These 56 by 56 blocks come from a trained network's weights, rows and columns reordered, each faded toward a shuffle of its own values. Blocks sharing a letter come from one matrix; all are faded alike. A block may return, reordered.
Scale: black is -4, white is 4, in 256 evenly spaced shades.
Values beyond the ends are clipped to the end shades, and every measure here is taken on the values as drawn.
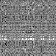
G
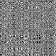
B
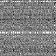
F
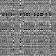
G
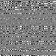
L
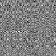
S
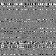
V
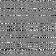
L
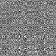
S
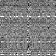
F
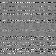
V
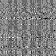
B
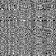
B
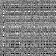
F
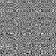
S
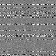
V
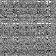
G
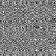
S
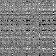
G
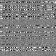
L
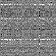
F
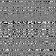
L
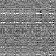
F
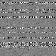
V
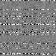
V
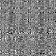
B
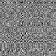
S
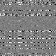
V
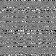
L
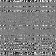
L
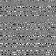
L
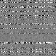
L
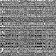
F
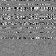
V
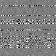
V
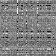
G
